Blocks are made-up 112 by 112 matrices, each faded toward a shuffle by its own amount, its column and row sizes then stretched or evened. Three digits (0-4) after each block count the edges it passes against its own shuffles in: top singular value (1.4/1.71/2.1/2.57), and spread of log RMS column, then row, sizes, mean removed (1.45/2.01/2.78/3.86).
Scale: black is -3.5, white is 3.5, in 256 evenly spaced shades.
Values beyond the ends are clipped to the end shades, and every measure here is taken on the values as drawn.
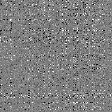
0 3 3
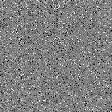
3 0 0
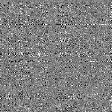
2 2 3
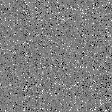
0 2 1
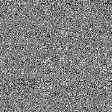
1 1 3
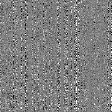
3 4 1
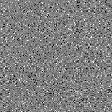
4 0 1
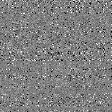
2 2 3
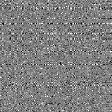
4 1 3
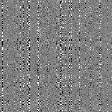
4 4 2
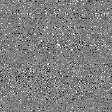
1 1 3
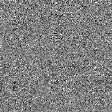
2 1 2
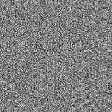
3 1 1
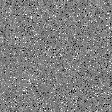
1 1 0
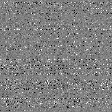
2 1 3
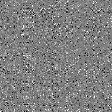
3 2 1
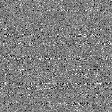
2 0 3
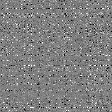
2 2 3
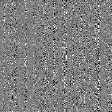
1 4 0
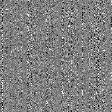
2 4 0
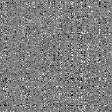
3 3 2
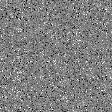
1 1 1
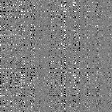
3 4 3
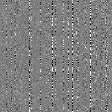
4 4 0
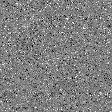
0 0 1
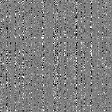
3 4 2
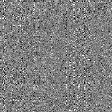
3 3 1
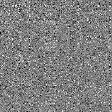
2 2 1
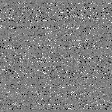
0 0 3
